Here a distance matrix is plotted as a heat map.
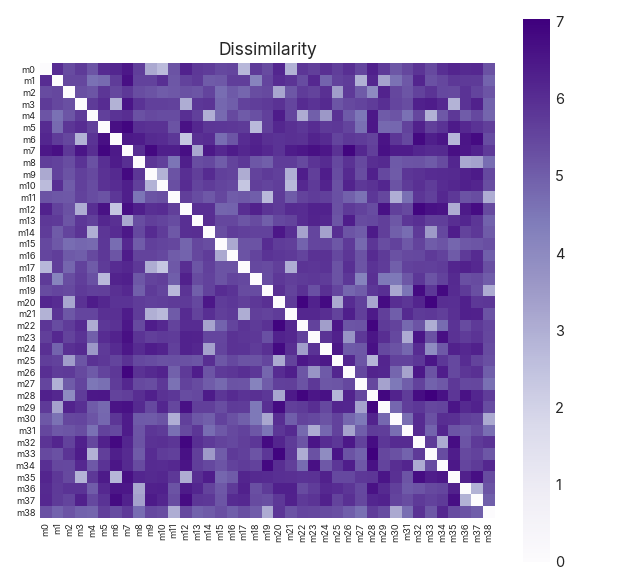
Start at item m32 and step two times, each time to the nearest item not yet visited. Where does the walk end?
m22
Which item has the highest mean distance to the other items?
m7
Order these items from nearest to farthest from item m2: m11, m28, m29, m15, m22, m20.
m20, m28, m15, m11, m22, m29
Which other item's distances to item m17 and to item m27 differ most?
m10
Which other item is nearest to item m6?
m12
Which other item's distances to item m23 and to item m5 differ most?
m18
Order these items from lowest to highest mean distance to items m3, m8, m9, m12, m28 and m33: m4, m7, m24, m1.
m4, m1, m24, m7
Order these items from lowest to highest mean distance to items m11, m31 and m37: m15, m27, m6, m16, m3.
m27, m15, m16, m3, m6
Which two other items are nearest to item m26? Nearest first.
m31, m23
